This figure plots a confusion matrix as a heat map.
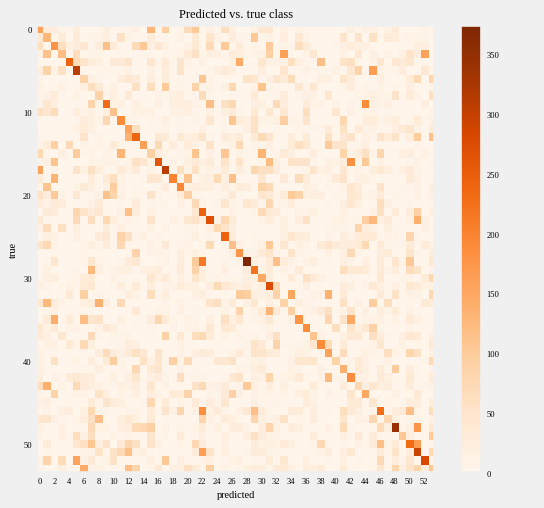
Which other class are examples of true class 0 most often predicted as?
15
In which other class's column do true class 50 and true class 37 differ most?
51
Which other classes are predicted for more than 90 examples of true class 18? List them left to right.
2, 20, 26
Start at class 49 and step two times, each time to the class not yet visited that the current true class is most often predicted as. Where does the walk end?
6
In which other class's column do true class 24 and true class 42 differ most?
39
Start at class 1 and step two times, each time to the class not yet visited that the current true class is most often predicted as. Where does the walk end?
7
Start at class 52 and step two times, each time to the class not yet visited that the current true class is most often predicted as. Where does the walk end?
45
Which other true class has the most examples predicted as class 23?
9
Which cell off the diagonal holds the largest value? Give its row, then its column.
28, 22
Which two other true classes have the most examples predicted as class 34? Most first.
32, 20
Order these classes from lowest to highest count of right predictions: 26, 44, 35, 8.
8, 26, 44, 35
